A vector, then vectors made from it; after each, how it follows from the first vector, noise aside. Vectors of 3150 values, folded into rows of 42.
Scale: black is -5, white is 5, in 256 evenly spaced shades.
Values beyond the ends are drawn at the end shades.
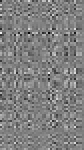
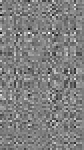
negated.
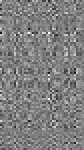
negated.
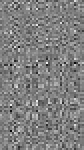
wrapped around.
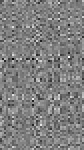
wrapped around.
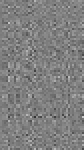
reversed, shrunk.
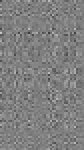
shrunk.
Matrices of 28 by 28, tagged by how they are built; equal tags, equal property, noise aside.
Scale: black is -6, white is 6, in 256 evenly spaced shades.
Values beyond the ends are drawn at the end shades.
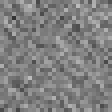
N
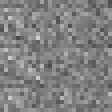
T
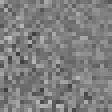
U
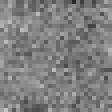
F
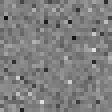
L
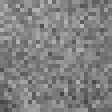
F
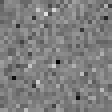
L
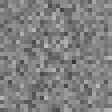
T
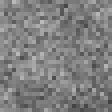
F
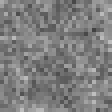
F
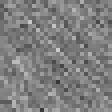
N
